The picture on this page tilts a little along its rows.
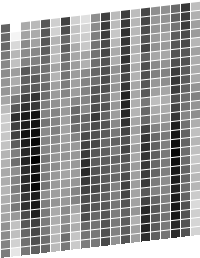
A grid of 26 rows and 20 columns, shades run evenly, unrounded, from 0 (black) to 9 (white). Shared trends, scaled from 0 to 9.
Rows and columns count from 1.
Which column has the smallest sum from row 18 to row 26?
18
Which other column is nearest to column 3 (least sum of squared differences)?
4
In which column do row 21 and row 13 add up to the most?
1
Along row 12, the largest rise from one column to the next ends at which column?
14
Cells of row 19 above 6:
2
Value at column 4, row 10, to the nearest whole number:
2
